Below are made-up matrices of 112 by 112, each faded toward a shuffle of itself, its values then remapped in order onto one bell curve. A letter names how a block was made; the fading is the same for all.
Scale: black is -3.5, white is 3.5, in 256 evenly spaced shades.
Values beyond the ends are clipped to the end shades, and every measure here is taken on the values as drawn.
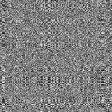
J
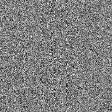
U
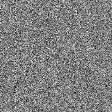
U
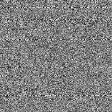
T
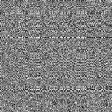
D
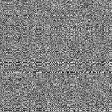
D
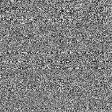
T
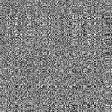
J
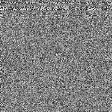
T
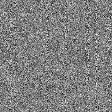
U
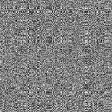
J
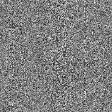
U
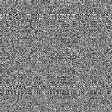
D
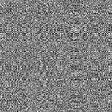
J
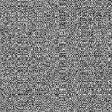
J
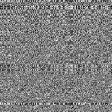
D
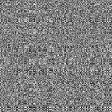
J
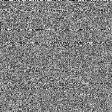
T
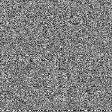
T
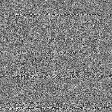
T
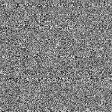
T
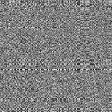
D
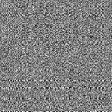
J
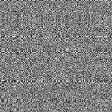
D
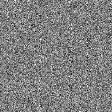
U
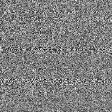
T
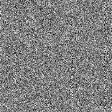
U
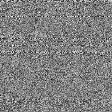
T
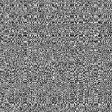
D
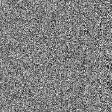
U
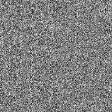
U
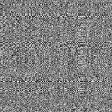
D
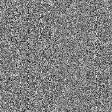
U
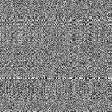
D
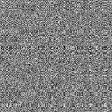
J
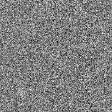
U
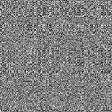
D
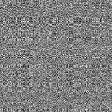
J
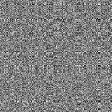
J
